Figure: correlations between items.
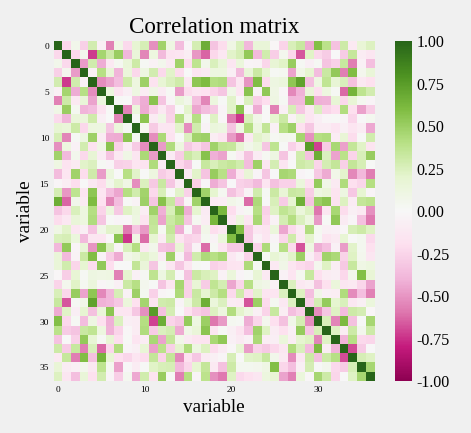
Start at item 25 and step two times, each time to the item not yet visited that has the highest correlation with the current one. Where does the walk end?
36
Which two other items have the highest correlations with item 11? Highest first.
29, 6
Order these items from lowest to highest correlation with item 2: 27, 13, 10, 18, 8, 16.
13, 10, 8, 18, 16, 27
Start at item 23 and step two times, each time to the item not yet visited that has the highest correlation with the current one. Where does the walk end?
28
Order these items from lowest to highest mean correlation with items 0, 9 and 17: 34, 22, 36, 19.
22, 34, 19, 36
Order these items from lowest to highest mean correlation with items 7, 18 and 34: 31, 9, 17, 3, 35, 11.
17, 35, 31, 9, 3, 11
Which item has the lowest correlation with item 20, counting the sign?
8
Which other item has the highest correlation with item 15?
30
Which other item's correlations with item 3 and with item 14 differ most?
34
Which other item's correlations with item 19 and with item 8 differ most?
21
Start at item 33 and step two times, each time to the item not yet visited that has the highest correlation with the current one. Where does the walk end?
12
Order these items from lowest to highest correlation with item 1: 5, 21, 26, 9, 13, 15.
13, 15, 26, 9, 21, 5
